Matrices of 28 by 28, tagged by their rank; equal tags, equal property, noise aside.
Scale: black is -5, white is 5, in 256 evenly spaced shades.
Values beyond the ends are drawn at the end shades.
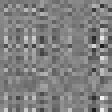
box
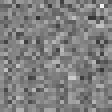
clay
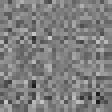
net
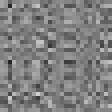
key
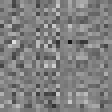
key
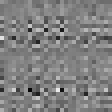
key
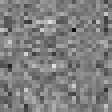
net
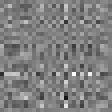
box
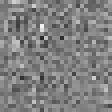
clay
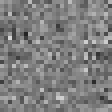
clay
